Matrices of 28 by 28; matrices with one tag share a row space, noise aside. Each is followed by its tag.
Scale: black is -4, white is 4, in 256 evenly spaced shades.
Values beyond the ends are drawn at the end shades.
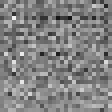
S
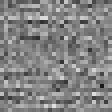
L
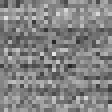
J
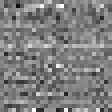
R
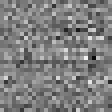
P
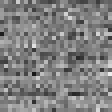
J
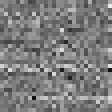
J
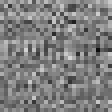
J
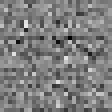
P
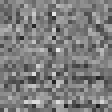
R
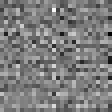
J
